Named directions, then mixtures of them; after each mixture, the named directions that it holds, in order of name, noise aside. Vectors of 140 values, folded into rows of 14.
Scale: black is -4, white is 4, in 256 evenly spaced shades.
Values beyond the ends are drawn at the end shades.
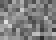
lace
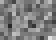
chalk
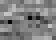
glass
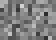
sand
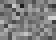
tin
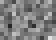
chalk.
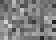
lace, tin.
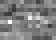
glass.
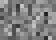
sand.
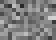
tin.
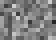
chalk, tin.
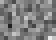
chalk.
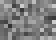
lace, tin.
